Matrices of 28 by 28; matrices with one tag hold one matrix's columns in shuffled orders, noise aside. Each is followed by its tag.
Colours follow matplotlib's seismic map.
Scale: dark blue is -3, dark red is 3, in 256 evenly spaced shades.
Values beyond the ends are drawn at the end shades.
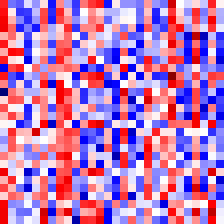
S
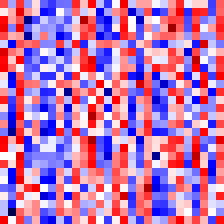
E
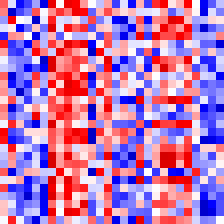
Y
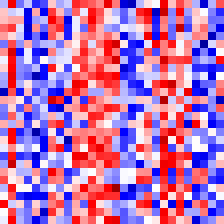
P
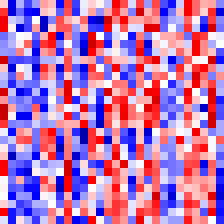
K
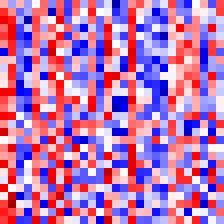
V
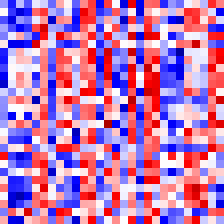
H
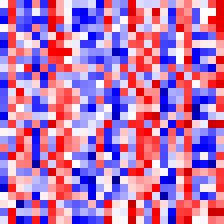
S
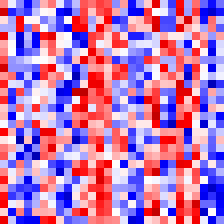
K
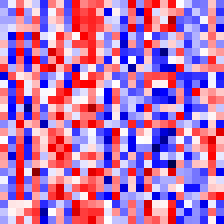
S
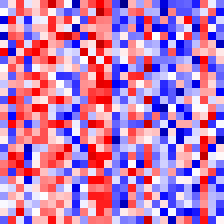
Y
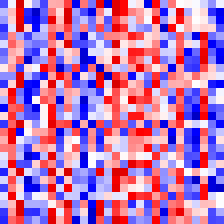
S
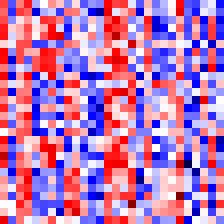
E
